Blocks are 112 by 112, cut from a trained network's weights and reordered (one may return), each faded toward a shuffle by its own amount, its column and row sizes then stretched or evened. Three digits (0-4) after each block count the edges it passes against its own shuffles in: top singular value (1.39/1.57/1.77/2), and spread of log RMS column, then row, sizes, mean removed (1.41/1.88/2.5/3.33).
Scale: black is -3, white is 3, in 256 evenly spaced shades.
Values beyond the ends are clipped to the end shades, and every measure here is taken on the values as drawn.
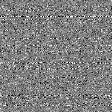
0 1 4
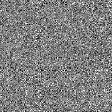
4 2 2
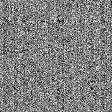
2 0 2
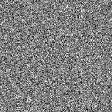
2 1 1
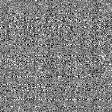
0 0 4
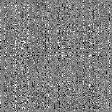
0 4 3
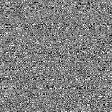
4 0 4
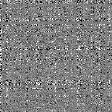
0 4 4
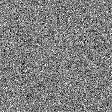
1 0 0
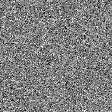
2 1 0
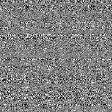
3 2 4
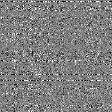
1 3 4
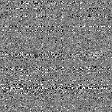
4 2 4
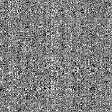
1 2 3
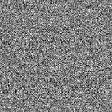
3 1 1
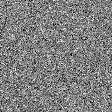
1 0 0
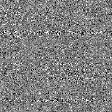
2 3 3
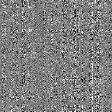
0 4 3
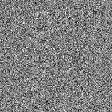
3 0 1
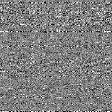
4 1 4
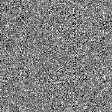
0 3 1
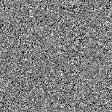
2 2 2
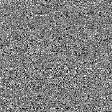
1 1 3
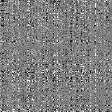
3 4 4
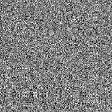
3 1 2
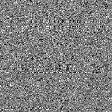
4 1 3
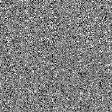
0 3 2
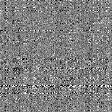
3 2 4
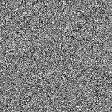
3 0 0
